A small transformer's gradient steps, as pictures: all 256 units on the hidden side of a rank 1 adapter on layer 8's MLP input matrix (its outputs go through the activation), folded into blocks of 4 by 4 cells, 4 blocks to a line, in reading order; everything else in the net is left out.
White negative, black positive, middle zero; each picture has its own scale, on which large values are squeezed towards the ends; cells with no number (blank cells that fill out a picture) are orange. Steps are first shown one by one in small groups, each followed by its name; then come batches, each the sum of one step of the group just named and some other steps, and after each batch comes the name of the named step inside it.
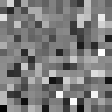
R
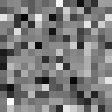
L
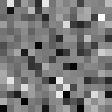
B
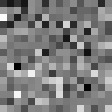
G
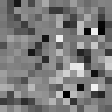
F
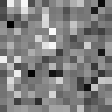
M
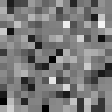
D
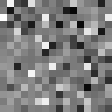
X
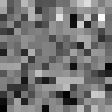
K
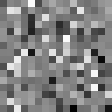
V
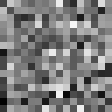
L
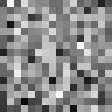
M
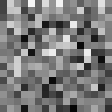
V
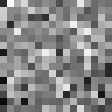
M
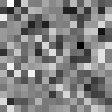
X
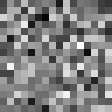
G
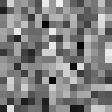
B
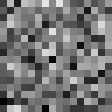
D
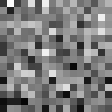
B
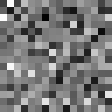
X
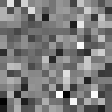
R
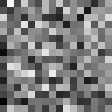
L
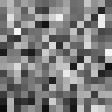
K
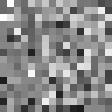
X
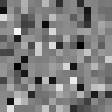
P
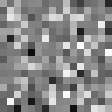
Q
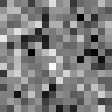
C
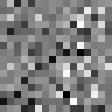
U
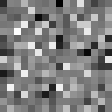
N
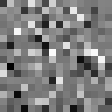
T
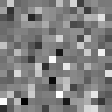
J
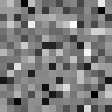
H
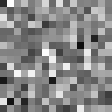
J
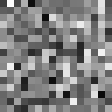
U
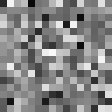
C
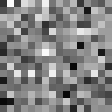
P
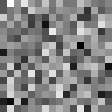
P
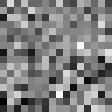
Q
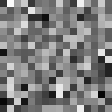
N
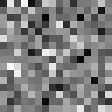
C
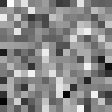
N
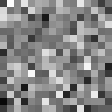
C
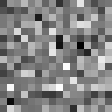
N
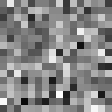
J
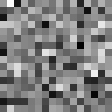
H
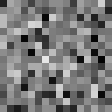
C
